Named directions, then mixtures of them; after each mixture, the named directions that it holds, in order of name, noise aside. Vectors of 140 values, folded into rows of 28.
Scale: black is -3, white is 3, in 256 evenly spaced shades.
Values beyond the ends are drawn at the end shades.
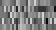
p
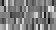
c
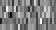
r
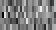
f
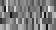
c, f, r.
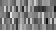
p.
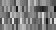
p.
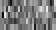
f.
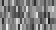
c, p, r.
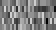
p.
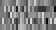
p.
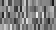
c, f, p.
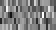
c, p, r.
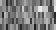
c, f, p.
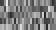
c, p, r.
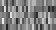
c, p.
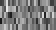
c, p, r.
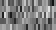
c, f, r.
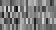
f, p.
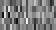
f, p.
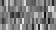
c.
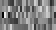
f, r.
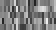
p.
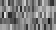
c, f, r.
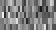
f.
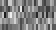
c, f, r.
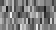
c, p, r.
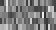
c, p, r.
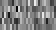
f, p, r.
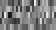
f, r.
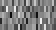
c, f, r.
